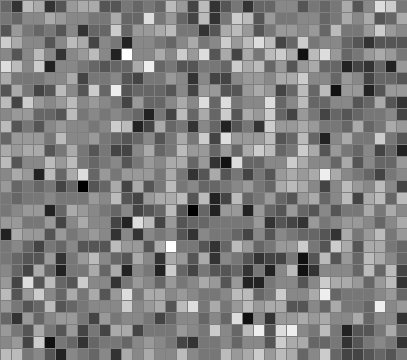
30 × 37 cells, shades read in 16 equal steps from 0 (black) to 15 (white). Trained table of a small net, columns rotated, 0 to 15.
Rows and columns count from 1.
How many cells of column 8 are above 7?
13
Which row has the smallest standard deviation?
7
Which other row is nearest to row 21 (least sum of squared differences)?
3
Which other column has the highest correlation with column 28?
6
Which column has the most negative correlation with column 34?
20
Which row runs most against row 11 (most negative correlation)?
19
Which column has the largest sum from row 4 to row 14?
25
